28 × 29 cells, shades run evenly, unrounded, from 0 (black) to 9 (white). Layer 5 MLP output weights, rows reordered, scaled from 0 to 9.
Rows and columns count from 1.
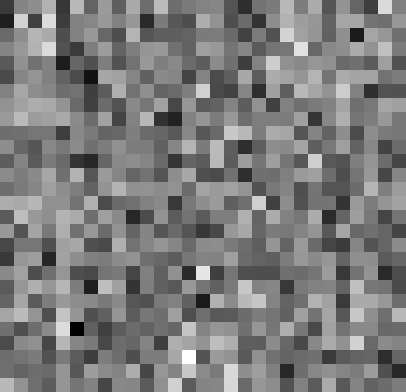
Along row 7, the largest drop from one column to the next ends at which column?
16
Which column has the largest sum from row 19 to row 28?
5
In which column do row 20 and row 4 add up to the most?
15
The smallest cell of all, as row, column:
24, 6
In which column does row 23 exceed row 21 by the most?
29
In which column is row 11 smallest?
18
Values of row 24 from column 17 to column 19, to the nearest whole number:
5 4 5
